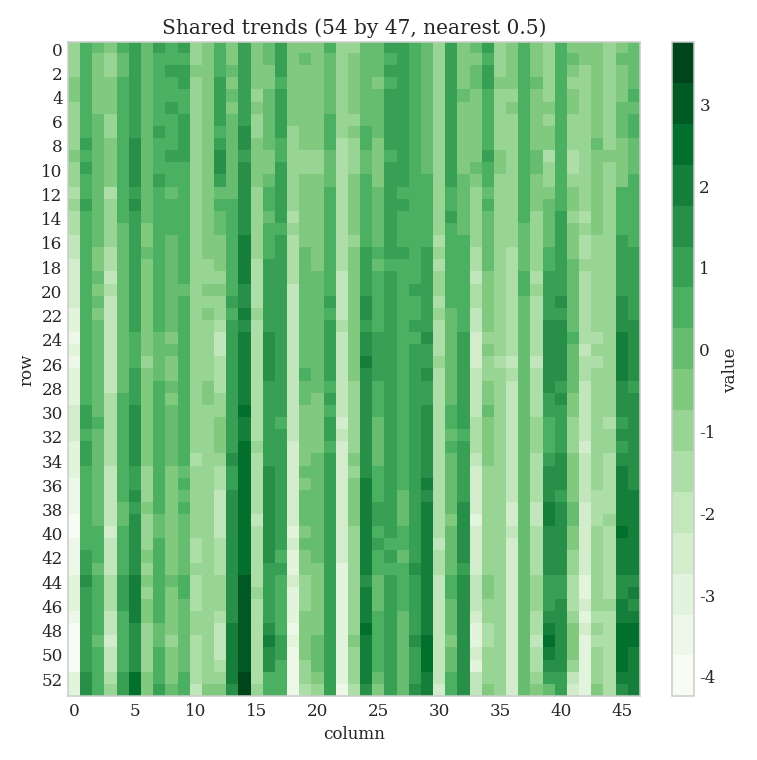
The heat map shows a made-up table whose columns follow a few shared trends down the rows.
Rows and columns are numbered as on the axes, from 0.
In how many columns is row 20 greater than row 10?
16
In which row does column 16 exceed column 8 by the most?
49
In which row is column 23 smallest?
53
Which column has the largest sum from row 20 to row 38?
14
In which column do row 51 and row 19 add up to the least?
0
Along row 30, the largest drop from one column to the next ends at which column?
15
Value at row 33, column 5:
1.5
